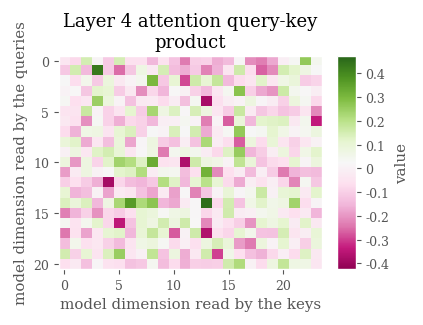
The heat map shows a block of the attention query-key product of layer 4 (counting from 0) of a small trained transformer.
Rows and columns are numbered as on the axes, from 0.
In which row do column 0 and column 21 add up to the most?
14
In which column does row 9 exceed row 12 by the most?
4
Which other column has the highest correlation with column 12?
8
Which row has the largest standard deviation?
1
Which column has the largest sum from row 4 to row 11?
16
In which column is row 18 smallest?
17
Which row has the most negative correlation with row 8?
7
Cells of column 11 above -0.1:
12
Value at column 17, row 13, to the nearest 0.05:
0.05
